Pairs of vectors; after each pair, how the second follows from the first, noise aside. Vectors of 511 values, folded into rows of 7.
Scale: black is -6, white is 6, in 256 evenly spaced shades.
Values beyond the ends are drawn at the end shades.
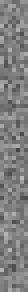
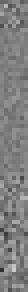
negated, partly zeroed.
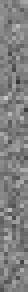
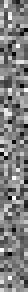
wrapped around, negated, scaled up.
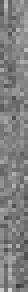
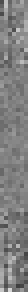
partly zeroed.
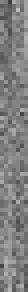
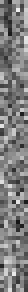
scaled up.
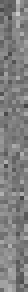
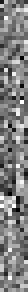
wrapped around, negated, scaled up.
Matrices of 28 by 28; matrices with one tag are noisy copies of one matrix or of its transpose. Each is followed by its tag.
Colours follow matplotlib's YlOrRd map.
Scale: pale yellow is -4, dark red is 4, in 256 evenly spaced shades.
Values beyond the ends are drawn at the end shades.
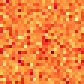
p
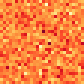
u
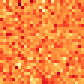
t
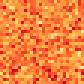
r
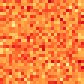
p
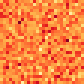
u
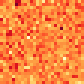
t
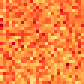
t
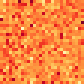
t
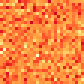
t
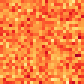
r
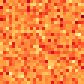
p
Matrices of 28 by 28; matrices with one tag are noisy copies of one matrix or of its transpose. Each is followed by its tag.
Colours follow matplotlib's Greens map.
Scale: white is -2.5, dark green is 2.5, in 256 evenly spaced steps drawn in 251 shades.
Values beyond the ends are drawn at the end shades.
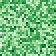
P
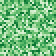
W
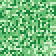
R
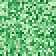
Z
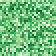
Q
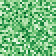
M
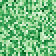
P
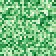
W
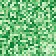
R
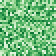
Z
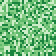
Z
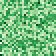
W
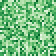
P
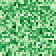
Q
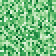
P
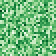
W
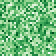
W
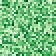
M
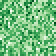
P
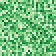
M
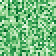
Z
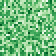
P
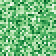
W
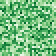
Q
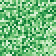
R
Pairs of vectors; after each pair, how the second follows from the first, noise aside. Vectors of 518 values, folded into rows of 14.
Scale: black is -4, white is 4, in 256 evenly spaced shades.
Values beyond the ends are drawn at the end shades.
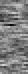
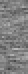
reversed, negated, shrunk.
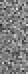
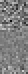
negated, partly zeroed.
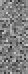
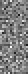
negated.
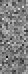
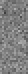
reversed, shrunk.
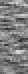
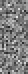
shuffled.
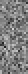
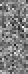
reversed, negated.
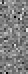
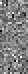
wrapped around, negated.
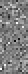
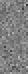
reversed, negated, shrunk.
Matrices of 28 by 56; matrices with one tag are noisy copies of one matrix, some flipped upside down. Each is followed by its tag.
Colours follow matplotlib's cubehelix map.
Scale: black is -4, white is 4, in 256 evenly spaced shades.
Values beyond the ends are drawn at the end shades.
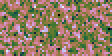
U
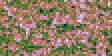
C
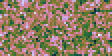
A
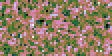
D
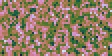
U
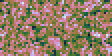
A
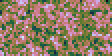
A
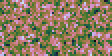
A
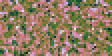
U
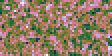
A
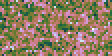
C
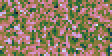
U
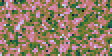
U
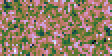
D
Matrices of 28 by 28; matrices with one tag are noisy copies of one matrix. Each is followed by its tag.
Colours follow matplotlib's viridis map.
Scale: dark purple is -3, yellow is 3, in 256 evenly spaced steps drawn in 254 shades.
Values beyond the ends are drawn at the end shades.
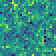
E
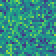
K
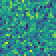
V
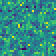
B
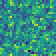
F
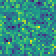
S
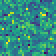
B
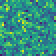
S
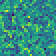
S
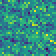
F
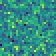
F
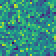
S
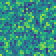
B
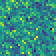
S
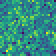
K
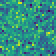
K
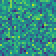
V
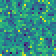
E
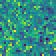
K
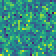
B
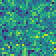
F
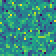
F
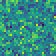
S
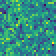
K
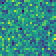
K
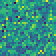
V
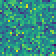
F
